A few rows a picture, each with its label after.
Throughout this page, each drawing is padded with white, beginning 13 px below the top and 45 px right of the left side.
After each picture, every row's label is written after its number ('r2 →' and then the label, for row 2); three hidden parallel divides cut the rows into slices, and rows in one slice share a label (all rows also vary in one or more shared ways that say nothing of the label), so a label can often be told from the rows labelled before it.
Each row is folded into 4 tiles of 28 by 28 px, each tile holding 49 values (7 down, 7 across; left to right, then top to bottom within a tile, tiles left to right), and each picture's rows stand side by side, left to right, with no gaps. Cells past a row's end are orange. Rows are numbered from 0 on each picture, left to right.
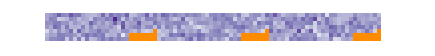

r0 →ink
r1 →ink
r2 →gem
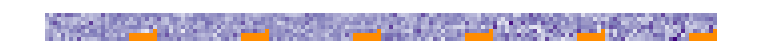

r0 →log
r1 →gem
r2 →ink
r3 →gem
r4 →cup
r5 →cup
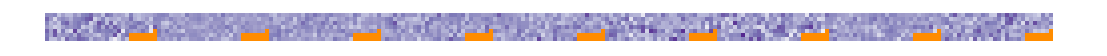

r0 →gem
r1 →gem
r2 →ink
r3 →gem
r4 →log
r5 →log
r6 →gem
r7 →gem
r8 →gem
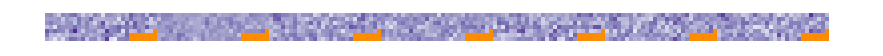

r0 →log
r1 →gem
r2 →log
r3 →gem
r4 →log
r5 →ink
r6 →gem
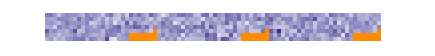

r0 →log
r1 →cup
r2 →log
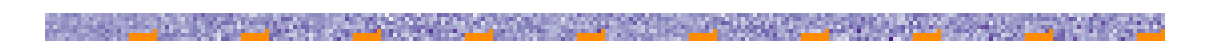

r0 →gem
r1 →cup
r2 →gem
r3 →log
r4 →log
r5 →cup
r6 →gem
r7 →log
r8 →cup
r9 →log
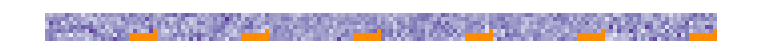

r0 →log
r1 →ink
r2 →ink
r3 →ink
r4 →ink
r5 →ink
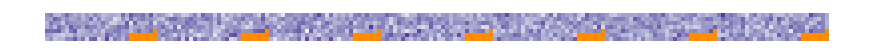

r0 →log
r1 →cup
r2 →cup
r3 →gem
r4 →log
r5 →cup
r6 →gem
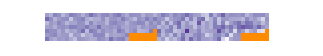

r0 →gem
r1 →log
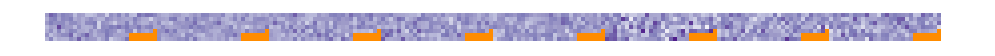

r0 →log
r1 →ink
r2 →gem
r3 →log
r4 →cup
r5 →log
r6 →gem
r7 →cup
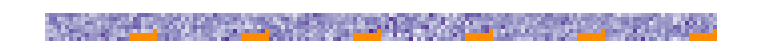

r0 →log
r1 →ink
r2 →cup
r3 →cup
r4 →cup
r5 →gem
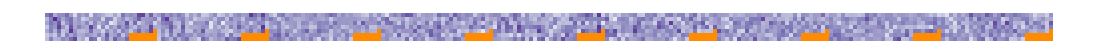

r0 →log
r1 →log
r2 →gem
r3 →gem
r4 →log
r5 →gem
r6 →gem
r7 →ink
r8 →cup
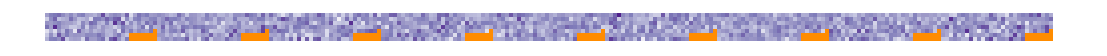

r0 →cup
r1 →gem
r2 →ink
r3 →log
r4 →ink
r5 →log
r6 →ink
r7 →log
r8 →cup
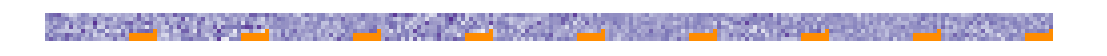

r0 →log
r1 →gem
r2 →ink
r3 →gem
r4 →ink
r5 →log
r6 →cup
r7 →log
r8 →cup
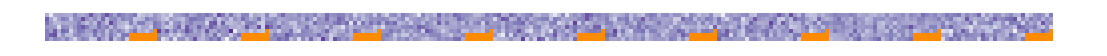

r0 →ink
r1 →ink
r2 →cup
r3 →log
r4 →ink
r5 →gem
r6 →gem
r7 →gem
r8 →cup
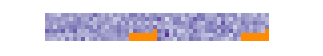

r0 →gem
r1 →log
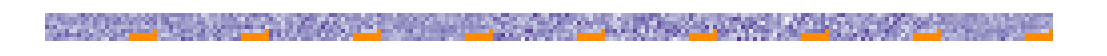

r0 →cup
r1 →log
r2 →gem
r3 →gem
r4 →log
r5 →cup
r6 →log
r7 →log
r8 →log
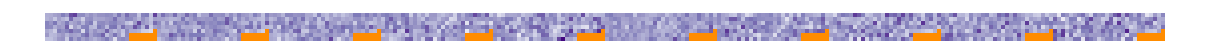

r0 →cup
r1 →cup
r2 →gem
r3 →log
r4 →cup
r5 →gem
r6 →gem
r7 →ink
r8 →gem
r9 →log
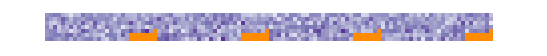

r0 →gem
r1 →ink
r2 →log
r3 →log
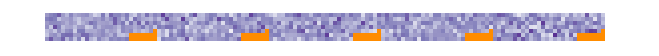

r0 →gem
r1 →cup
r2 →cup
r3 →ink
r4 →log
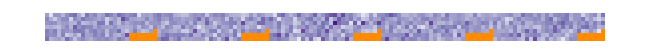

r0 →gem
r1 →gem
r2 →ink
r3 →log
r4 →ink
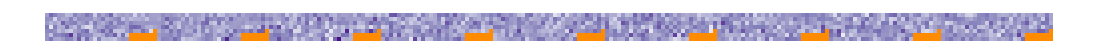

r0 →gem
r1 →ink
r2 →cup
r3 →log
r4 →ink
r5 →cup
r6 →log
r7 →log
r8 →gem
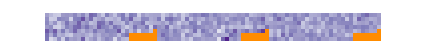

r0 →ink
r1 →ink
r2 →ink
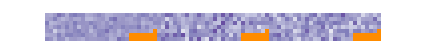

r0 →ink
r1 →gem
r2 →ink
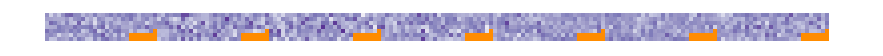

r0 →gem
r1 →ink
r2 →ink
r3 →cup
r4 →gem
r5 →log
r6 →cup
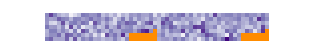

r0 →gem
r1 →gem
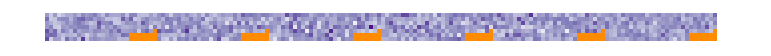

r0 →ink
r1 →log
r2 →cup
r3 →gem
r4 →cup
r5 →cup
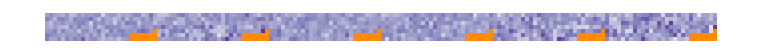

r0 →gem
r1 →cup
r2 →gem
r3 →cup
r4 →cup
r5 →ink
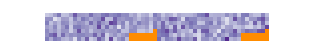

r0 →cup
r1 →gem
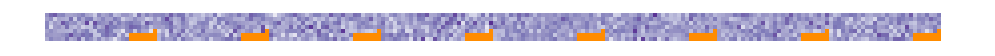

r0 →gem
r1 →gem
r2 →ink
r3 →cup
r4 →cup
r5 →ink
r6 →ink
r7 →cup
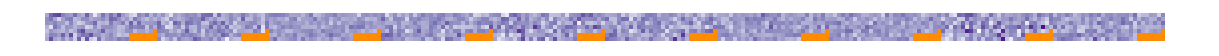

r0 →log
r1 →cup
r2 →log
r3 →ink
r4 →ink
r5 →gem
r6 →cup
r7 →gem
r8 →cup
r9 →cup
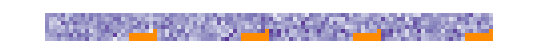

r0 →cup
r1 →cup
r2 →log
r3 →log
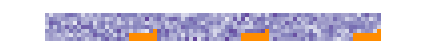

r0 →log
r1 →gem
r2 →gem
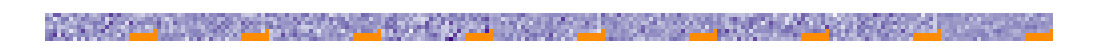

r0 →log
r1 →ink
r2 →cup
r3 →ink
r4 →ink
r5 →gem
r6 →gem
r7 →cup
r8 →gem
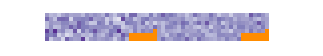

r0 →log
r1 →gem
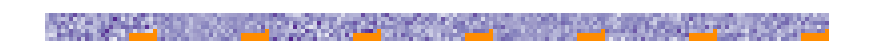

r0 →ink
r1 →gem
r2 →log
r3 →ink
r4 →cup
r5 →ink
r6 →ink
